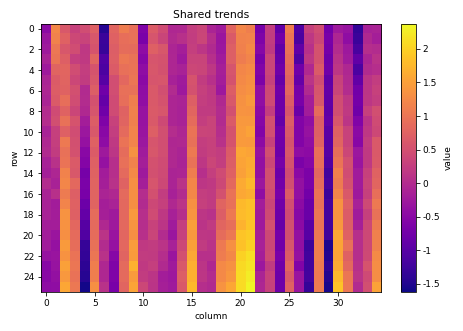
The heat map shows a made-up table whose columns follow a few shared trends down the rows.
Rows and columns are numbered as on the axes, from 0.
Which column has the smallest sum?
29
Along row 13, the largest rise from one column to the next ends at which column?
30
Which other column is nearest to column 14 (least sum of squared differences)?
33
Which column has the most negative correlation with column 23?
25
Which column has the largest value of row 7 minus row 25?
4
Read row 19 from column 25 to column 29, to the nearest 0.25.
0.5 -0.5 -1 1 -1.25
